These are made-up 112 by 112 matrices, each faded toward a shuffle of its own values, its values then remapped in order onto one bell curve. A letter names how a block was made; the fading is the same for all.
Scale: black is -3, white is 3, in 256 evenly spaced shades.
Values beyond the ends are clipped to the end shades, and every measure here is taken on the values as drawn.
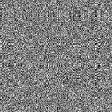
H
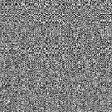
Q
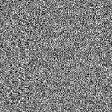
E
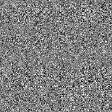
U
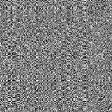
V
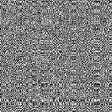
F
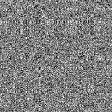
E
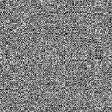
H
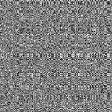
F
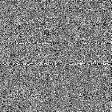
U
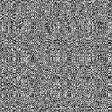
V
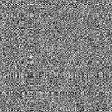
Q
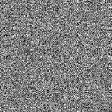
E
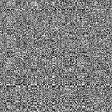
Q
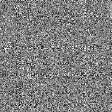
U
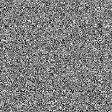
U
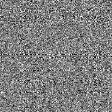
U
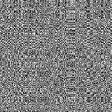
V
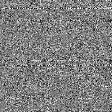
U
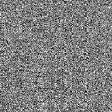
E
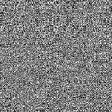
E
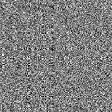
E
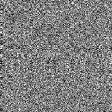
E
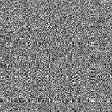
H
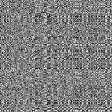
F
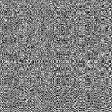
V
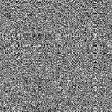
H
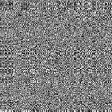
Q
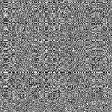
F
